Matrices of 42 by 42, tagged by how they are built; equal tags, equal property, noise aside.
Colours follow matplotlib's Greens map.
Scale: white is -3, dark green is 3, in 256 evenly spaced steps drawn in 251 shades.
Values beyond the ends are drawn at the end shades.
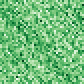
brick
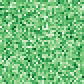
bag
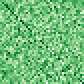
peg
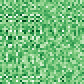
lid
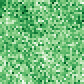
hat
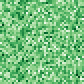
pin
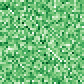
peg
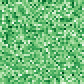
bag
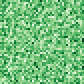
pin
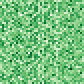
pin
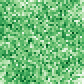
hat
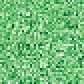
lid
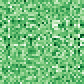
lid
